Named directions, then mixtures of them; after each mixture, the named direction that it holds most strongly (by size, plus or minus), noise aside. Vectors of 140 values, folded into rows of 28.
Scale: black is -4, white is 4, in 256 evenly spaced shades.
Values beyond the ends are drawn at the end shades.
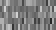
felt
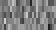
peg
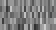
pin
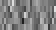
peg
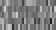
felt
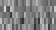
felt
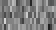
peg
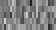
peg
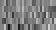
peg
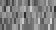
felt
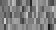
peg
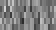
pin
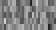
peg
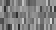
felt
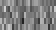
felt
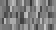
peg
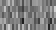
felt
